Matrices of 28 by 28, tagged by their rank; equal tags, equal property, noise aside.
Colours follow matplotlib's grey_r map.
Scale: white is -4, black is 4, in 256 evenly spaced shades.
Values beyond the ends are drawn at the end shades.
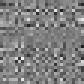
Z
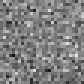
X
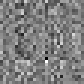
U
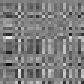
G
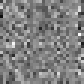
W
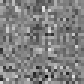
W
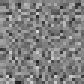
W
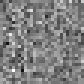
X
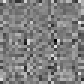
U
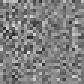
W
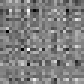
Z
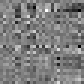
Z
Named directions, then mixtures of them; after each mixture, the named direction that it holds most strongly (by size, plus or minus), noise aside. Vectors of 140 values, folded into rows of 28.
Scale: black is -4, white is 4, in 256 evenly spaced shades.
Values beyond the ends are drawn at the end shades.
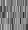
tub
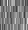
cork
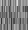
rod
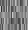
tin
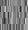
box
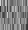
tub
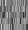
tub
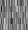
tin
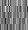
box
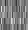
tub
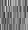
box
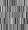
cork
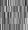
box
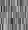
tin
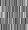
tub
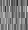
rod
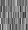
tub
